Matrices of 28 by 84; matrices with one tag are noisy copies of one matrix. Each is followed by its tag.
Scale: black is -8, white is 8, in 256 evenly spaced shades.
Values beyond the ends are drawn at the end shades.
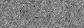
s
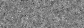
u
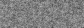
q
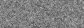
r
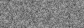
s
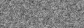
s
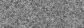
r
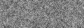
r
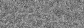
u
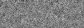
u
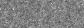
s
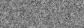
s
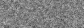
r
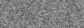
s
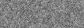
s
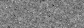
q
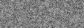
q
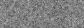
r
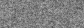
q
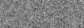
r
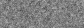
s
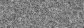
q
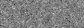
s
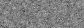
s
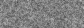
r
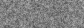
r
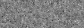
u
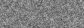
r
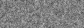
u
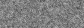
q
